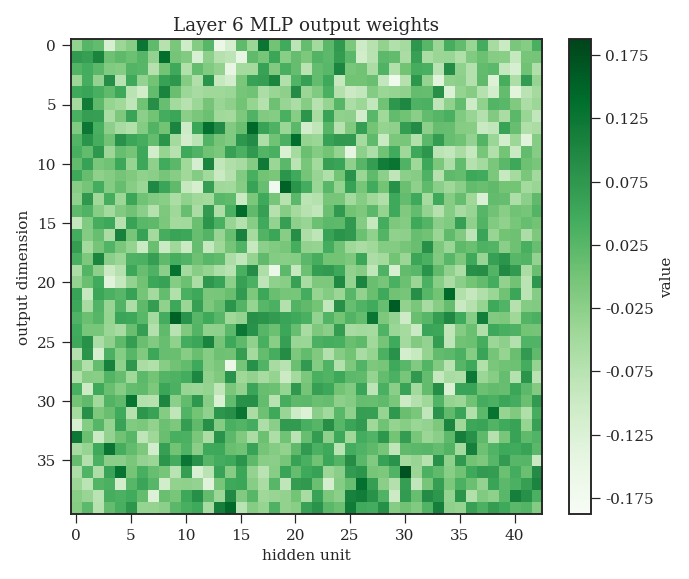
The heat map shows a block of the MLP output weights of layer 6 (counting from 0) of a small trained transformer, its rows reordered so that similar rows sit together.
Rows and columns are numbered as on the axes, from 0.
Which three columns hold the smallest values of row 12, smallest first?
18, 11, 10
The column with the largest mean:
8
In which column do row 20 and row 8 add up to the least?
41
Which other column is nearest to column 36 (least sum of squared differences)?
22
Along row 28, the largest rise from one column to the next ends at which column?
36
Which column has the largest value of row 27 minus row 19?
3
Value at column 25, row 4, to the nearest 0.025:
-0.1
